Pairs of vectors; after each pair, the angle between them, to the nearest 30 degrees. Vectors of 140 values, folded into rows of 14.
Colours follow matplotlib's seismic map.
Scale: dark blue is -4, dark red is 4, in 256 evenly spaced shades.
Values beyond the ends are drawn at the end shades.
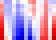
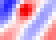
90 degrees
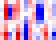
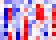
150 degrees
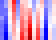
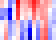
120 degrees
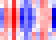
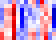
30 degrees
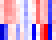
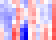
90 degrees
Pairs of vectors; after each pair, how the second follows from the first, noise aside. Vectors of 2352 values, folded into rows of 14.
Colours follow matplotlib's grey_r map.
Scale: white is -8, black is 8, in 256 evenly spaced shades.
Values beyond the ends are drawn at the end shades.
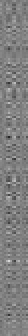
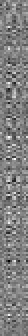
negated, scaled up.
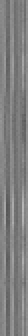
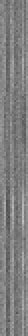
copied.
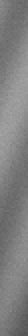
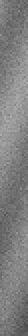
copied.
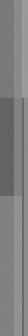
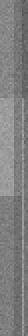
negated.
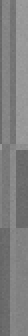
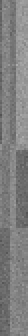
copied.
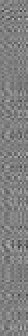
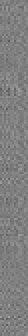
reversed, shrunk.
